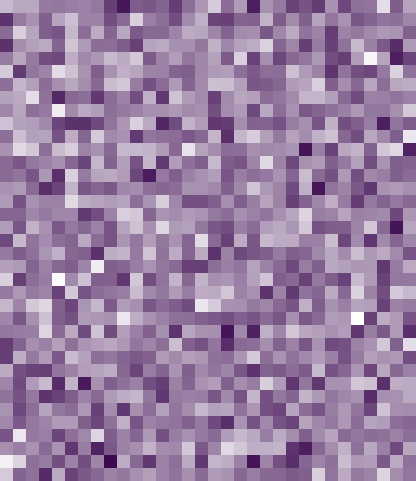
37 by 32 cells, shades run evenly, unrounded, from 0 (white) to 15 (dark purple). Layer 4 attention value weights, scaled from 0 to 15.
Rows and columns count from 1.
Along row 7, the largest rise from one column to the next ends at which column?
26
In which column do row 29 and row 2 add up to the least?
25
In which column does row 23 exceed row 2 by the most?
21
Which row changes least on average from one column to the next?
17
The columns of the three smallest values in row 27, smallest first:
32, 30, 14
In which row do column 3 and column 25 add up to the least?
8
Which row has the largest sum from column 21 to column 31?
10
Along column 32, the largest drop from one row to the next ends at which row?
27
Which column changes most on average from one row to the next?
5
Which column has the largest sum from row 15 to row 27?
18
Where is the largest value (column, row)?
9, 36
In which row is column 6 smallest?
16
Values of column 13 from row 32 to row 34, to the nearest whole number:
6 8 11
